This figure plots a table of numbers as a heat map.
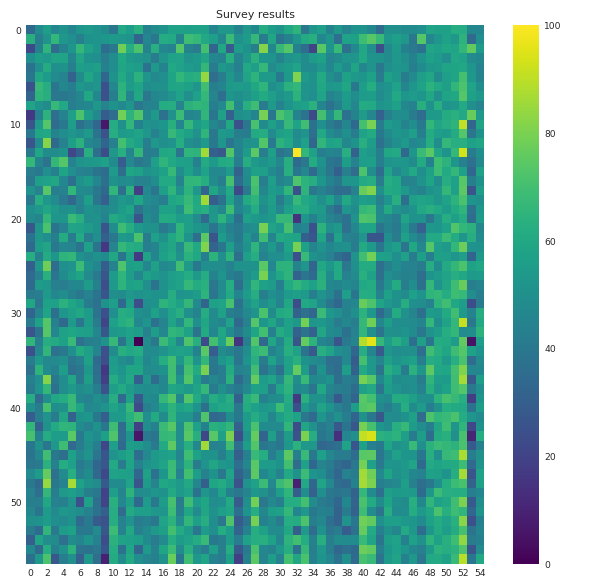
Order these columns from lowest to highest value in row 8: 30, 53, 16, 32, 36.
36, 30, 53, 32, 16
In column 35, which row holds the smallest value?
44
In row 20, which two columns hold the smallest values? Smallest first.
32, 13
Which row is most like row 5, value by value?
18
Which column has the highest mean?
52
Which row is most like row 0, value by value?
4
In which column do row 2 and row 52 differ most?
53
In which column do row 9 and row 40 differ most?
13
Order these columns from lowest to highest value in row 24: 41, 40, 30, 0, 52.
30, 52, 0, 40, 41
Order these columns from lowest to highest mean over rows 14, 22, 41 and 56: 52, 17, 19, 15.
15, 19, 52, 17
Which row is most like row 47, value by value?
37
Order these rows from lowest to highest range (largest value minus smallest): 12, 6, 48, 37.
6, 12, 37, 48
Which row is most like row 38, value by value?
11
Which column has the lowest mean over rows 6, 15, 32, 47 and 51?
9
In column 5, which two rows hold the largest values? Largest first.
48, 43
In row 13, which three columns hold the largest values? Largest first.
32, 52, 21
